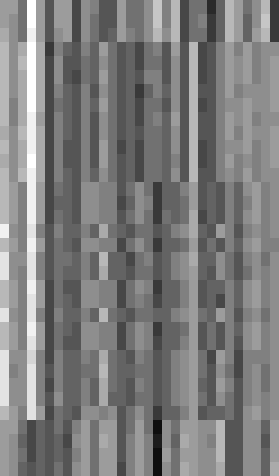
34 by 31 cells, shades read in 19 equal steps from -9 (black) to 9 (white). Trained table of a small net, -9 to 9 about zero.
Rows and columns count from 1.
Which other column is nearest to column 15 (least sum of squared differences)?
19
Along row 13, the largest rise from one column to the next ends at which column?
22
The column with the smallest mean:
6
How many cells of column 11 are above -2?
18
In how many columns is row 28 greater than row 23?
2
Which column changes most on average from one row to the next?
25
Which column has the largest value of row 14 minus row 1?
31
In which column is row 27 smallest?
27
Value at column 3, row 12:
3
